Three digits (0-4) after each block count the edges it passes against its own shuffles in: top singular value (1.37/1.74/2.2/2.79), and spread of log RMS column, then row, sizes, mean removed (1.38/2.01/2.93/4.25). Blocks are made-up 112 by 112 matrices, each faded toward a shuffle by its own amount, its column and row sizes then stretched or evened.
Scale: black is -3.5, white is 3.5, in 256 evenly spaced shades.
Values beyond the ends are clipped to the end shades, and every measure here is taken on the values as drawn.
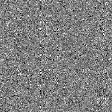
2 2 1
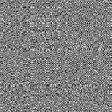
4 1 2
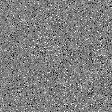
1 1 1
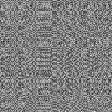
4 0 0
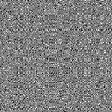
4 0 2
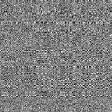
4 1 3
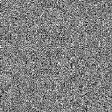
2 2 0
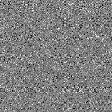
3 0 2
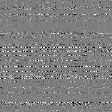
3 0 4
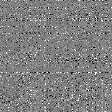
3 2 3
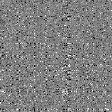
3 2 2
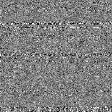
2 0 3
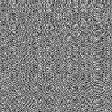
4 1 0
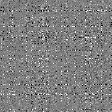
1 3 3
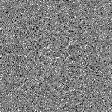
2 0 0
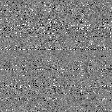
2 1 3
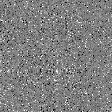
2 1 1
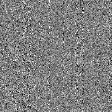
0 3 0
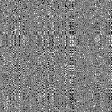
4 3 1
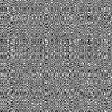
4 2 2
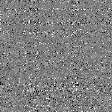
0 2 3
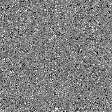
0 1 1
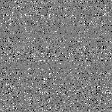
1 1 3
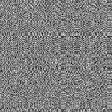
4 0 2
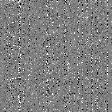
0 3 1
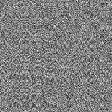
3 0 0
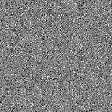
3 1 1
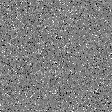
1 0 0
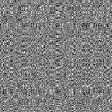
4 2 1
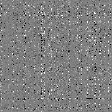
1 3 2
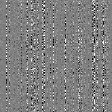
3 4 1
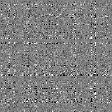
2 3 3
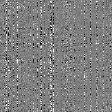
2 4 2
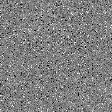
1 2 0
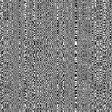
4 4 0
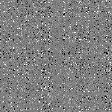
0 3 2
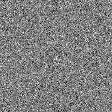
0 1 0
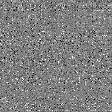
2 1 2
